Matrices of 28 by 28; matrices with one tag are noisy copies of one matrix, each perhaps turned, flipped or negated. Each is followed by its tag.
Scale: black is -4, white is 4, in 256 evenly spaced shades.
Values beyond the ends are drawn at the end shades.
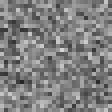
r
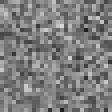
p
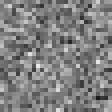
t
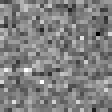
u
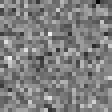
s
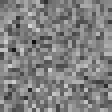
t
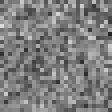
t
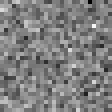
p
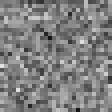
u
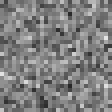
p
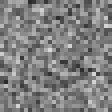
u
